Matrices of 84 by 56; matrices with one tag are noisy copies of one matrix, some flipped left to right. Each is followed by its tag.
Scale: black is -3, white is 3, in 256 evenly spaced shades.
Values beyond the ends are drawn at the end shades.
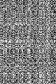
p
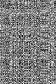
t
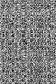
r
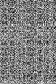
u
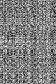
p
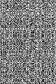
r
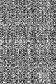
p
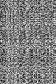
p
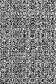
r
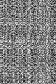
p
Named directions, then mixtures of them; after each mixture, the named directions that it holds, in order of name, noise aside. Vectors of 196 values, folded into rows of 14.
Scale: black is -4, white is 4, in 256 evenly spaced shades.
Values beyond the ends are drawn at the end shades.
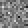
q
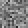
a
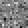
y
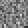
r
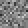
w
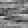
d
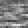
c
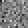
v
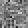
a.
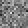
v, w, y.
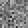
a, w.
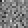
r, v.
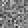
a, v, w.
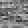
d, q.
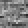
c, d, q.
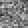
d, q, w.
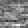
c.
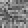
a, d.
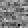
c, w, y.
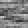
d.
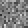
r, w.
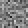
a, q.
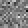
q, w.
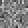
a, q, v.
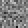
a, v.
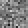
a.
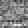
a, c, v.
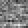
a, c, r.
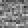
c, r, v.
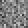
r, v.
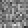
c, r, v.
